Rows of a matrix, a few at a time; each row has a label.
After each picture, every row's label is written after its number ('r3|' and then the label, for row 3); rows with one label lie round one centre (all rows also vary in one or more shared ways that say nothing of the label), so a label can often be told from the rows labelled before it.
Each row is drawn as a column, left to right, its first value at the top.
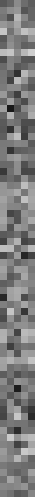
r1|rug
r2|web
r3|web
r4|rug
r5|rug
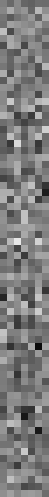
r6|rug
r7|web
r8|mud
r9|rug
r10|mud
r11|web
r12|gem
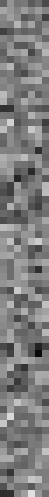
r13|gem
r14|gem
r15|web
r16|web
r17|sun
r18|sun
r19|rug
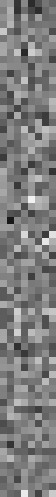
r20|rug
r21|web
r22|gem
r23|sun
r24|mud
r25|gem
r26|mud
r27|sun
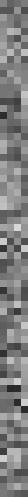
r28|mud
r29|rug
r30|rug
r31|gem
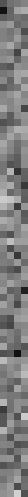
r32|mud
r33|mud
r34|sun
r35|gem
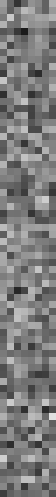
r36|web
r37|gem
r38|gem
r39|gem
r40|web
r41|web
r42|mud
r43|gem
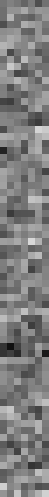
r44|sun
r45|sun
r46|sun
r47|web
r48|mud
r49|mud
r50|sun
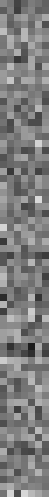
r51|rug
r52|sun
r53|gem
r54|sun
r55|sun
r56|mud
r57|sun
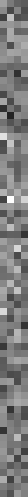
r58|web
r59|mud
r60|web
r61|mud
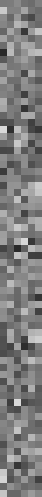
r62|sun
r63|rug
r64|mud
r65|web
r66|rug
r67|rug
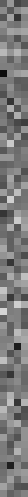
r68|web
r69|mud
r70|rug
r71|rug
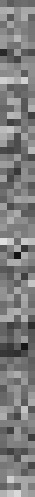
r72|sun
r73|sun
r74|sun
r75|sun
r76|mud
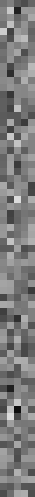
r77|rug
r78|web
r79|mud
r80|sun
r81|gem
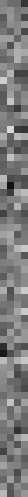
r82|sun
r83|gem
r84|web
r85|web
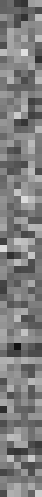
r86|gem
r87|sun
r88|sun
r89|mud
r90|mud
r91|sun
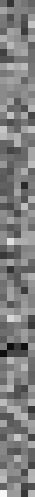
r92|sun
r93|sun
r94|sun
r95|gem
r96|mud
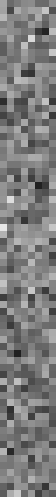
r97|rug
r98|mud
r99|sun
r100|web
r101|web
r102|gem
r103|gem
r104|rug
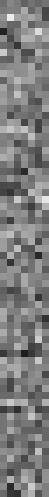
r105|gem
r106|gem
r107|gem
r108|sun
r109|sun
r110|rug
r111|mud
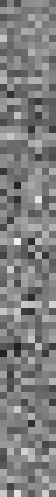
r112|sun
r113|web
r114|sun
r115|rug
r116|rug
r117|mud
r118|sun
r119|rug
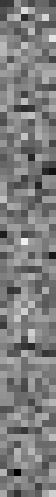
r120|mud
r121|gem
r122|gem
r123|web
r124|rug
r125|gem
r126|sun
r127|sun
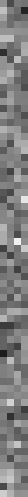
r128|sun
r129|sun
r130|mud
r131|mud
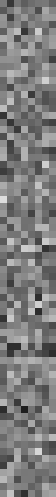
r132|mud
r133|sun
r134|rug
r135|gem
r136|web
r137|rug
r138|sun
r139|sun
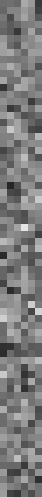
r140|sun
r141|gem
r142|gem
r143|web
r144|rug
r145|mud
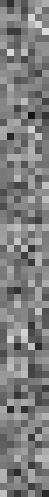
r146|sun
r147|gem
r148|gem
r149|gem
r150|mud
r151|web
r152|rug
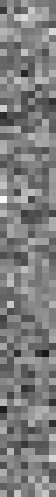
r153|mud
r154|rug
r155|sun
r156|web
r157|web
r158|sun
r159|sun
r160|rug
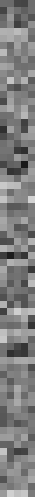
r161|rug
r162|sun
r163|sun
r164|sun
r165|mud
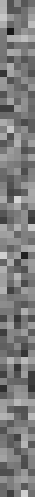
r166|web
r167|gem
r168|mud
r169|sun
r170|web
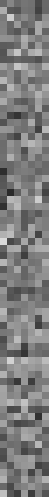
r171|sun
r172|gem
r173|gem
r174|sun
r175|gem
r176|mud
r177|gem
